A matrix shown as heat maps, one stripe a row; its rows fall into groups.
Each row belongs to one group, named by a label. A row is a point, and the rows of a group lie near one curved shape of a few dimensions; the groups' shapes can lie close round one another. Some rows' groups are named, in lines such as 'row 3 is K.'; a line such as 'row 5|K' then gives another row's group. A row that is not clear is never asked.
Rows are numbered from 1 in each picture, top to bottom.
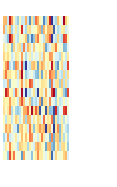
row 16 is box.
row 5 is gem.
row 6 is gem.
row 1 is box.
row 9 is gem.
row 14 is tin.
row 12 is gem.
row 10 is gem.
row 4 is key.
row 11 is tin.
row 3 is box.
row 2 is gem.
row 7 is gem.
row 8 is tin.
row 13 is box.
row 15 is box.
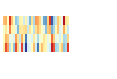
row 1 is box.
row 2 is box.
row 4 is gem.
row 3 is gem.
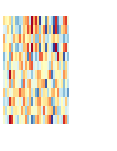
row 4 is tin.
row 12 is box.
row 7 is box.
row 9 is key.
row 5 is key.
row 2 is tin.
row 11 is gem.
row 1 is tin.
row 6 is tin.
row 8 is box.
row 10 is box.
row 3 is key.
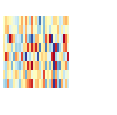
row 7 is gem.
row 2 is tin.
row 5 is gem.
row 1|tin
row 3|box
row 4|tin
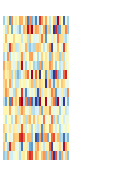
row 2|tin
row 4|box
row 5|tin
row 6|gem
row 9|gem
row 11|gem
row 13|gem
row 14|key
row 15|box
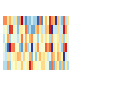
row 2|box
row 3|tin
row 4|box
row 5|key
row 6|tin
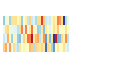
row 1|key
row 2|tin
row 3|tin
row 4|box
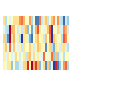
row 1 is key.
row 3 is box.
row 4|box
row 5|gem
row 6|tin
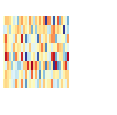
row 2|key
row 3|gem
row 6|tin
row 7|tin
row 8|gem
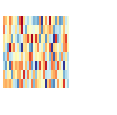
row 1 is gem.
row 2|gem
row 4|box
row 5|tin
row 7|key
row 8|box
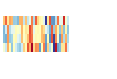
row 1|box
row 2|tin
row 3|tin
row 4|tin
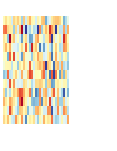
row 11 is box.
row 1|key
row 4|tin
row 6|box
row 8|box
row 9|key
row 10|gem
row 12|gem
